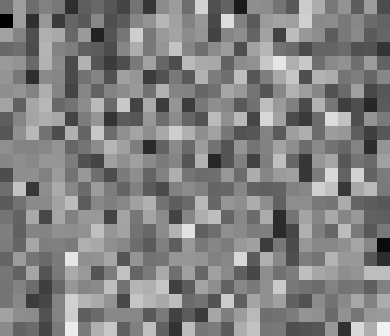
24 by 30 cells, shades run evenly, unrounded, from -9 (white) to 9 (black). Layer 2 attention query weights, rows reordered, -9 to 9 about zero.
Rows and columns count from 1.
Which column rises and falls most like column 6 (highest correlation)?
9
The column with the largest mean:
29
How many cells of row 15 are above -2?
23
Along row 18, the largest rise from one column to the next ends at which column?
30
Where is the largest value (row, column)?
2, 1
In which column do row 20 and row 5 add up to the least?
24
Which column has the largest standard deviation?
6
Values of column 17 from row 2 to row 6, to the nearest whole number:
4 4 -1 -3 0
